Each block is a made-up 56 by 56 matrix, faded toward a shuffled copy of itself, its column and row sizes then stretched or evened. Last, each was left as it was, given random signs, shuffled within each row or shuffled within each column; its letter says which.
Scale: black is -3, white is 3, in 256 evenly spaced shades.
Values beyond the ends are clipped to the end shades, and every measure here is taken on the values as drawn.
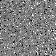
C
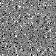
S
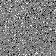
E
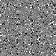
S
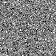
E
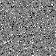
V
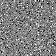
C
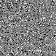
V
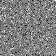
C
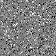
C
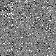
S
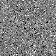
C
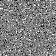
E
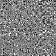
S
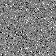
E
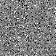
V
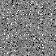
V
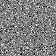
E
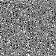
C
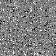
S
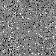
V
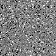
S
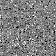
S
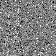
C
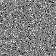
C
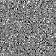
S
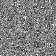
S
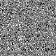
V
